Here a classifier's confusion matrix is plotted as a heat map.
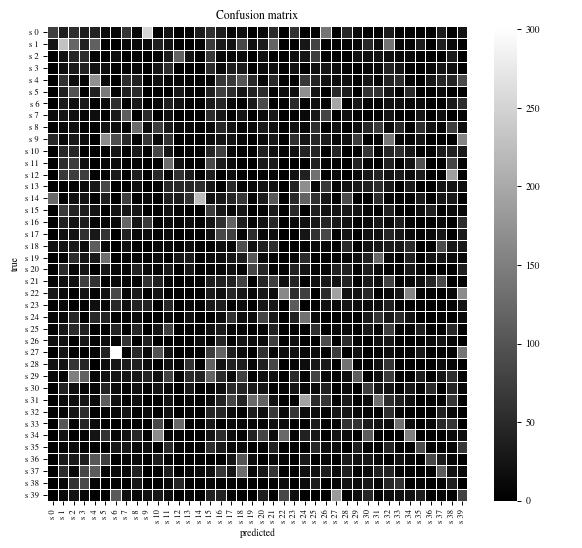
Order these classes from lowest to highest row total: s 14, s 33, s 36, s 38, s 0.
s 38, s 36, s 33, s 0, s 14
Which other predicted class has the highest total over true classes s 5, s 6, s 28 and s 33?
s 27
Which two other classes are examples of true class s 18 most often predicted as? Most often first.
s 4, s 37
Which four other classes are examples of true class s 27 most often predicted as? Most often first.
s 6, s 39, s 16, s 10
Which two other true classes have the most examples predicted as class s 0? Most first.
s 14, s 9
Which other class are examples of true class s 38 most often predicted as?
s 3
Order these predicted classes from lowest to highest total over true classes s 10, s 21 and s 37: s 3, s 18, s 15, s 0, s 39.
s 0, s 39, s 15, s 3, s 18
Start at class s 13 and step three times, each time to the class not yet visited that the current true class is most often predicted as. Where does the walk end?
s 19
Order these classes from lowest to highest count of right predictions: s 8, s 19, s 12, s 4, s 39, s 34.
s 12, s 39, s 19, s 8, s 34, s 4
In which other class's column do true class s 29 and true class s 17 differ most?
s 2
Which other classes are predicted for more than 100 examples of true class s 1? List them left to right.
s 2, s 4, s 21, s 32
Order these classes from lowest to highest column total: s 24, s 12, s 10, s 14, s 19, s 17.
s 14, s 12, s 19, s 10, s 17, s 24
